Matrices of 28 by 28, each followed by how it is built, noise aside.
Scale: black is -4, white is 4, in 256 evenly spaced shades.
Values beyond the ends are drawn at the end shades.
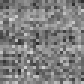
blocks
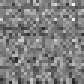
repeating columns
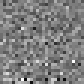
uneven rows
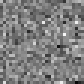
low rank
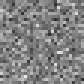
repeating columns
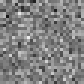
blocks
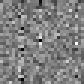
uneven columns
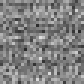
blocks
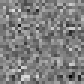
low rank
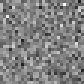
noise
